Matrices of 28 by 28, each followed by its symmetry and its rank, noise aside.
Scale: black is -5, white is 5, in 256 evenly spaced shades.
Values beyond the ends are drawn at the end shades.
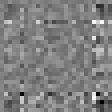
no symmetry, rank three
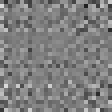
antisymmetric, rank two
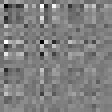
symmetric, rank one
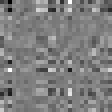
no symmetry, rank two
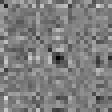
symmetric, rank three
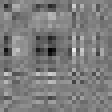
symmetric, rank one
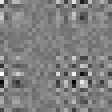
symmetric, rank one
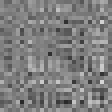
antisymmetric, rank two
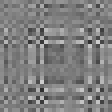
symmetric, rank one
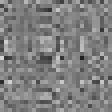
no symmetry, rank three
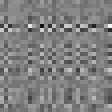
no symmetry, rank one
